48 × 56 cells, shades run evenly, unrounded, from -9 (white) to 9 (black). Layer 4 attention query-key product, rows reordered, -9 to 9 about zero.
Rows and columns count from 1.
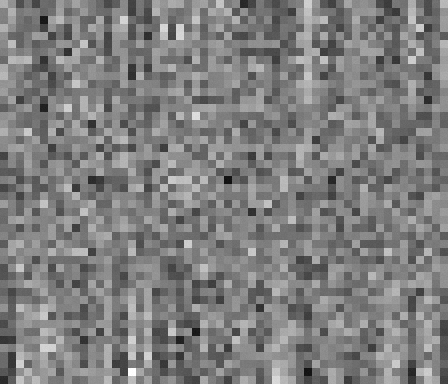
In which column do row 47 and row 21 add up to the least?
17
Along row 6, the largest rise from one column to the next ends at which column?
12
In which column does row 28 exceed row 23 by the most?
23
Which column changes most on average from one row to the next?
22
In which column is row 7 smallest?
53
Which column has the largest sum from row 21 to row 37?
1
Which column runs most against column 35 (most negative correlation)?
39
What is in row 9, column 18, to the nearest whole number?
0
